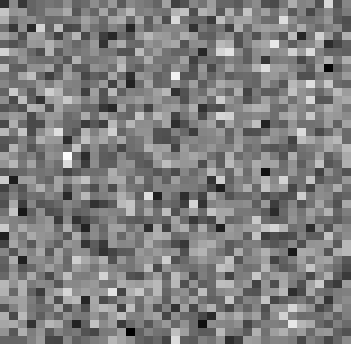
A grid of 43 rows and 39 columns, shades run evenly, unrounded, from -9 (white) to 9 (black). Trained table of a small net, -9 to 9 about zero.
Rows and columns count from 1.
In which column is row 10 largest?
15
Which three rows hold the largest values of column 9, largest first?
41, 28, 4
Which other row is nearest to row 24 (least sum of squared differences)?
14
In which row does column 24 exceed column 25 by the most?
23
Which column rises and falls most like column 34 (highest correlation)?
7
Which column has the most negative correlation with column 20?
24
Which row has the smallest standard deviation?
8
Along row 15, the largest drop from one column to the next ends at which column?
16
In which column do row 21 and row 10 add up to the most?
10
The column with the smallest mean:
25
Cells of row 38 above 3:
5
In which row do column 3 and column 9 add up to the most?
27
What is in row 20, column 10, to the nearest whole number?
6
